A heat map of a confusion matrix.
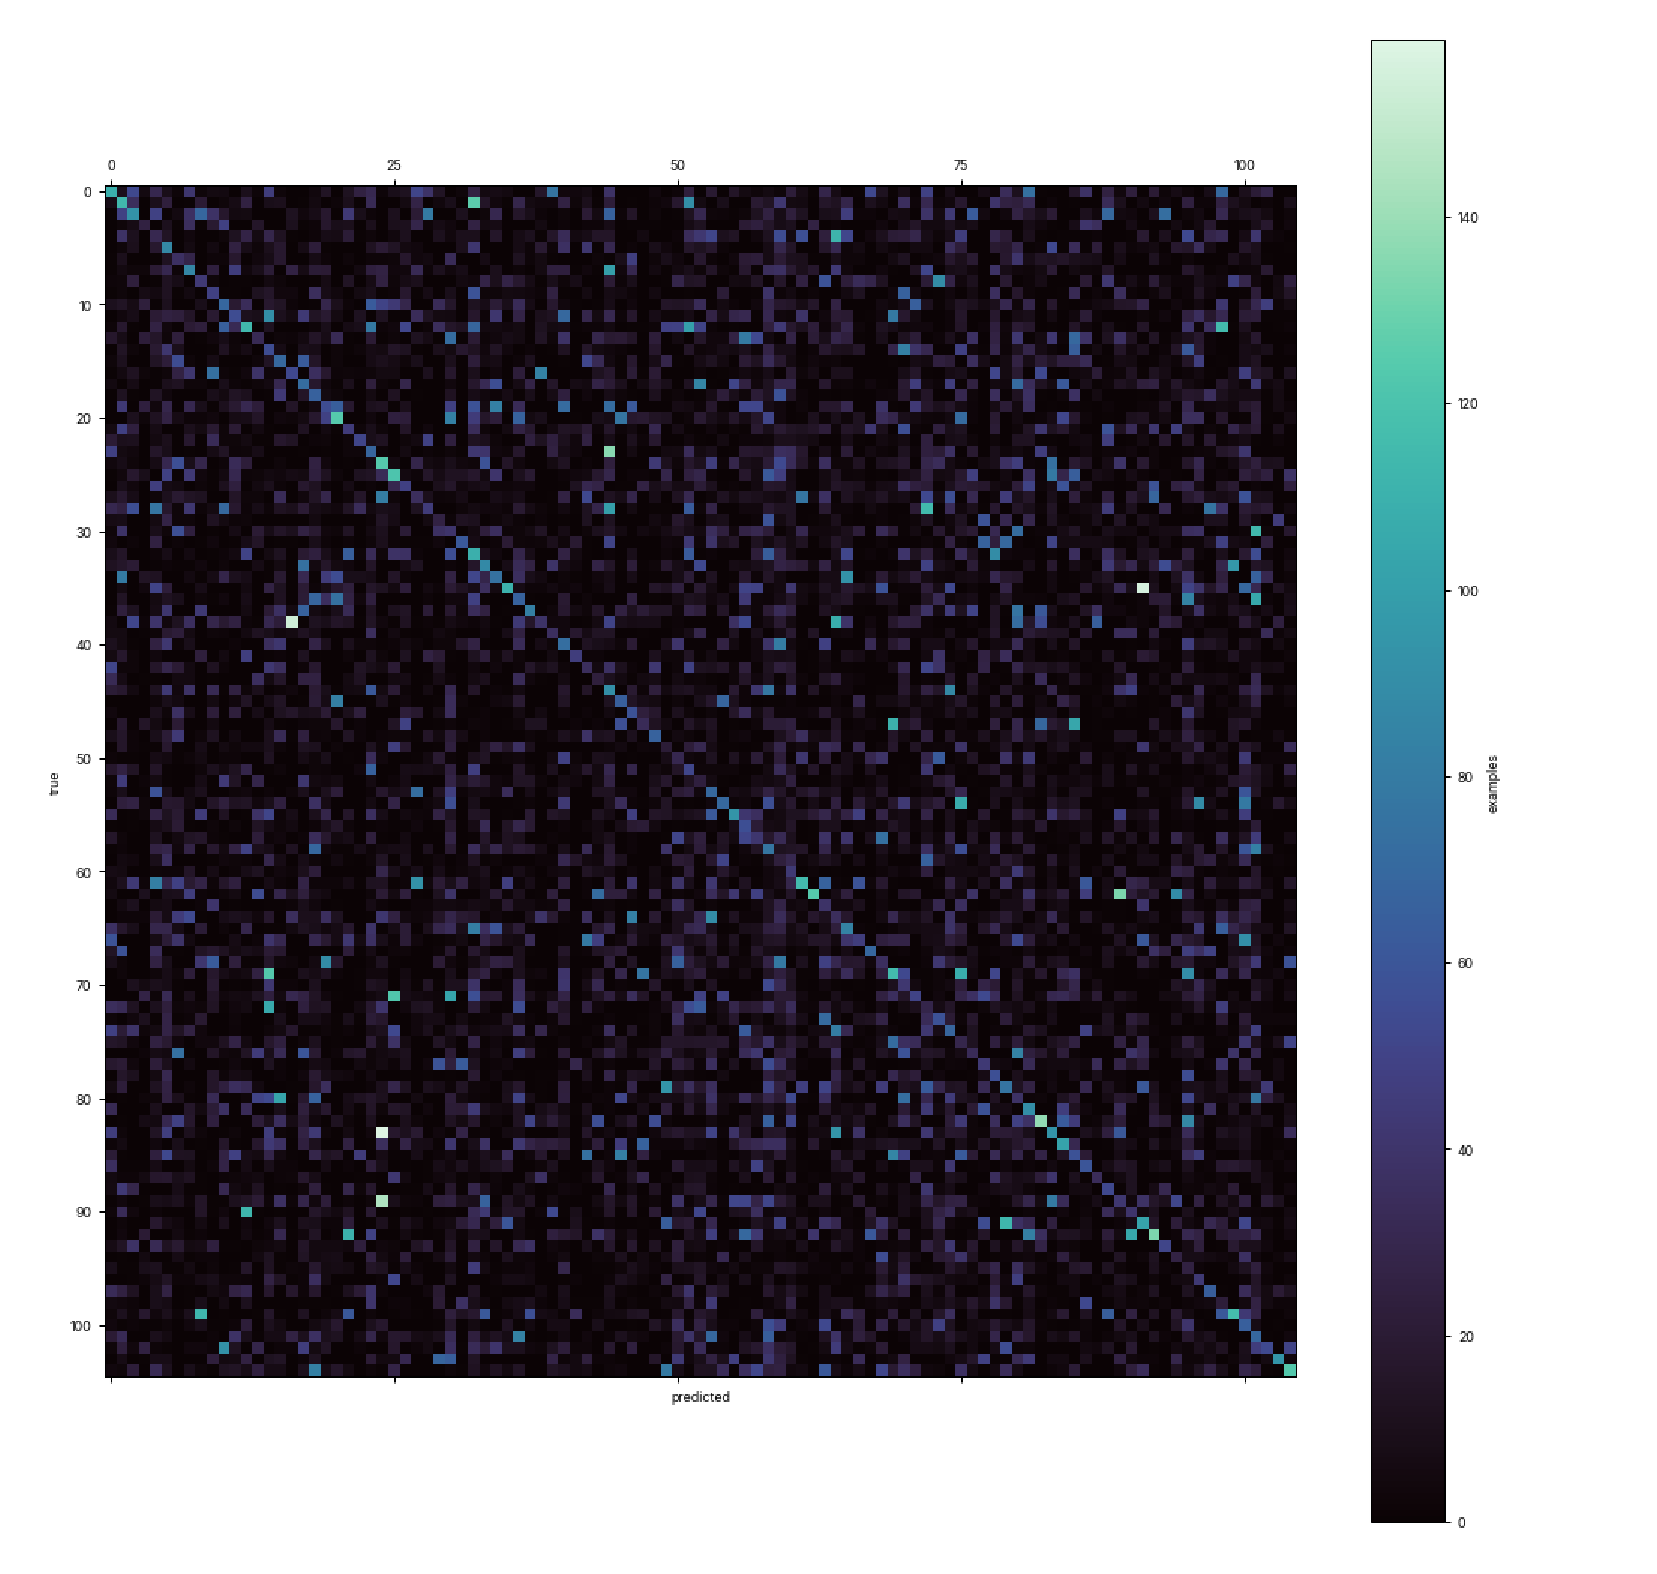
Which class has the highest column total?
58
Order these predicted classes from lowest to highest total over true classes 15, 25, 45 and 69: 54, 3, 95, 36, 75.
3, 36, 54, 95, 75
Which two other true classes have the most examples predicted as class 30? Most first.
71, 20
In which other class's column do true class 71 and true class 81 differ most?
25
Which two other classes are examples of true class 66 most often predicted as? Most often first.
100, 42
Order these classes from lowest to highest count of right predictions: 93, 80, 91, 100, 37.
80, 93, 100, 37, 91
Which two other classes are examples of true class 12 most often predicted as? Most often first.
98, 51
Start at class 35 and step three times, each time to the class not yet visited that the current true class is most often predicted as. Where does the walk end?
49
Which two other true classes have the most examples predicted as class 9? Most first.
16, 68
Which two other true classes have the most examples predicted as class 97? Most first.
28, 67
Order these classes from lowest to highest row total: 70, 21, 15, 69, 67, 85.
70, 67, 15, 21, 85, 69
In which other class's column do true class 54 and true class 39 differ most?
75
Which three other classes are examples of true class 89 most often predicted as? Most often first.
24, 83, 33
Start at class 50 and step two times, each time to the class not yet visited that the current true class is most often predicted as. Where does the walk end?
63
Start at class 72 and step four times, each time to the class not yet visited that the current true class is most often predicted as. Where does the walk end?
101
